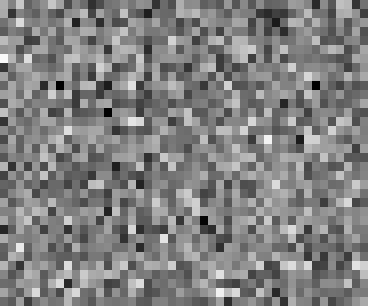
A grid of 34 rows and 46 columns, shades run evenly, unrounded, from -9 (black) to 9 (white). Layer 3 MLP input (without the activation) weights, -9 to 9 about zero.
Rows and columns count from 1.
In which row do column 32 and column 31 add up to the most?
6
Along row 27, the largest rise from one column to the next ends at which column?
21
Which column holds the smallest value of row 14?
1
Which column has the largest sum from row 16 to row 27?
34
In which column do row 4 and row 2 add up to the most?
16
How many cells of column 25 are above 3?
4
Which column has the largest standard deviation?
18
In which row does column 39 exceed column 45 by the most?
17
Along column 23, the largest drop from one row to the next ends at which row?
3
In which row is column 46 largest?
30
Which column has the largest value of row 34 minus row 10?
8
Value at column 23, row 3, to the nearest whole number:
-4
